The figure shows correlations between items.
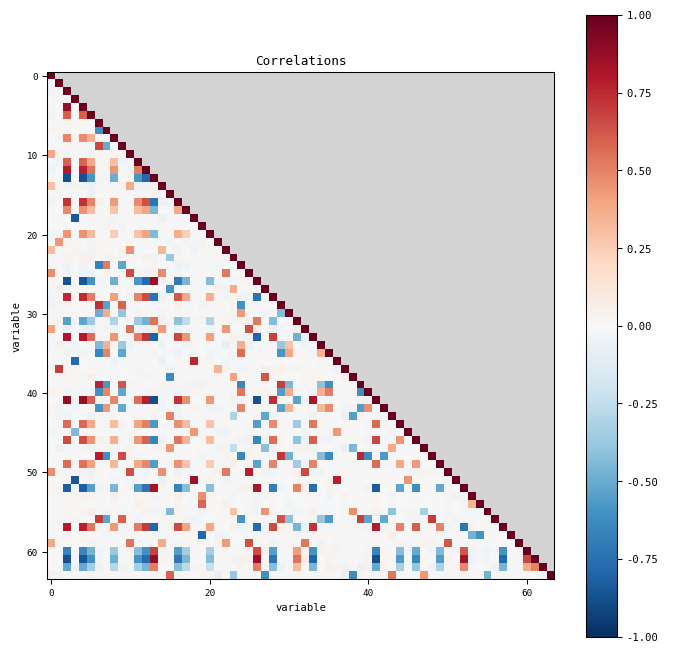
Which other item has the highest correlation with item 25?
50
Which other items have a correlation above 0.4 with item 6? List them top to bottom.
9, 29, 39, 48, 56
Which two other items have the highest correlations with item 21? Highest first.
1, 37
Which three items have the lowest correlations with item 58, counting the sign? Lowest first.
19, 54, 53
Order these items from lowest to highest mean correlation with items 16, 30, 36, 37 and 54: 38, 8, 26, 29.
26, 29, 38, 8
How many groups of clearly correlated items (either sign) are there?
7
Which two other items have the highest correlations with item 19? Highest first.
54, 53
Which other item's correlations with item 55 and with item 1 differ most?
37
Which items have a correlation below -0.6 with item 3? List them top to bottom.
18, 36, 51
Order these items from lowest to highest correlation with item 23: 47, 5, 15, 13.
15, 47, 13, 5
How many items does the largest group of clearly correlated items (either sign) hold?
23
